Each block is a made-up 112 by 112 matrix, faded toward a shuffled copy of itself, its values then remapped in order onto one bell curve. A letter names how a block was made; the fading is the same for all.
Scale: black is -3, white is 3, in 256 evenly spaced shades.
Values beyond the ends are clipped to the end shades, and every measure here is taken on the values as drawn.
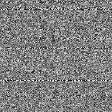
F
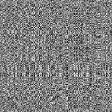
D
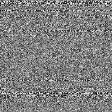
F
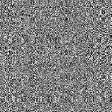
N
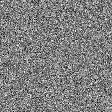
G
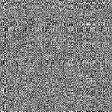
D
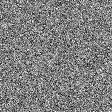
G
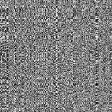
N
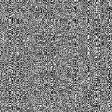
N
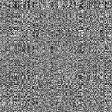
D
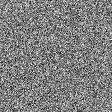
G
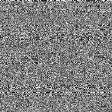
F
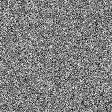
G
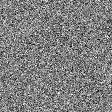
G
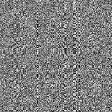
N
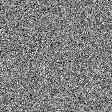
G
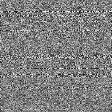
F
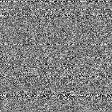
F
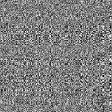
D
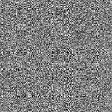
N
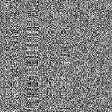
N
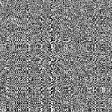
D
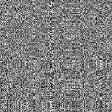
N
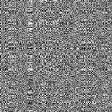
D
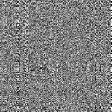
N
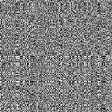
D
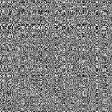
D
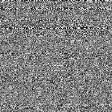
F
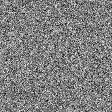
G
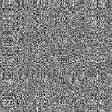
N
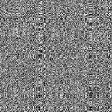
N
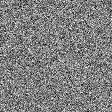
G
